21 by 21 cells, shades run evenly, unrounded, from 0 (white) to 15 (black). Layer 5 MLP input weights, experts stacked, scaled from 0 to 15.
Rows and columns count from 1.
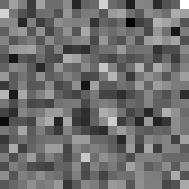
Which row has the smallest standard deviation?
12
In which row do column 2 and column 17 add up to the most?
13
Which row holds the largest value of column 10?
10
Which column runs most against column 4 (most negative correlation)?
8
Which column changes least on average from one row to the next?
11
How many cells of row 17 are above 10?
6
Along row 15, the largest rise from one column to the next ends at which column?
4
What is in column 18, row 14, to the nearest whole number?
13
